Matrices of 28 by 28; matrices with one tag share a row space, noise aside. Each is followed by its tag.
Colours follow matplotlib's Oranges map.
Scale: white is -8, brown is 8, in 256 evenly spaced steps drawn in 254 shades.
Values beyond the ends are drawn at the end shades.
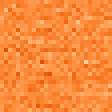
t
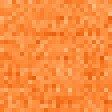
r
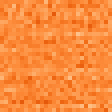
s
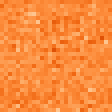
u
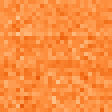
u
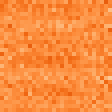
r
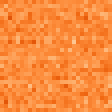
t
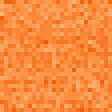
s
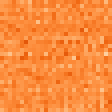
r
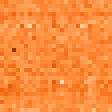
u
